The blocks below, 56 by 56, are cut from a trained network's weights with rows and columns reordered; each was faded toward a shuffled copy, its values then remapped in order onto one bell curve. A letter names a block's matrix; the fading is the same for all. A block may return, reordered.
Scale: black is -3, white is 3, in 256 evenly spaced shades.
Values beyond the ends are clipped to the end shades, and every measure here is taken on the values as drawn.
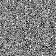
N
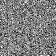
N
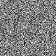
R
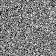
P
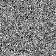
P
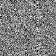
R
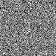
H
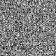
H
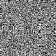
R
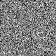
P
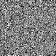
N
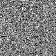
P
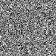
R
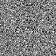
H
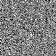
P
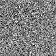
P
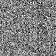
N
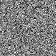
P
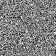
P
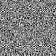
H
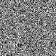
R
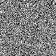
P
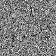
P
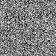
N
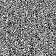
N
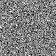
P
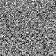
H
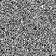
H
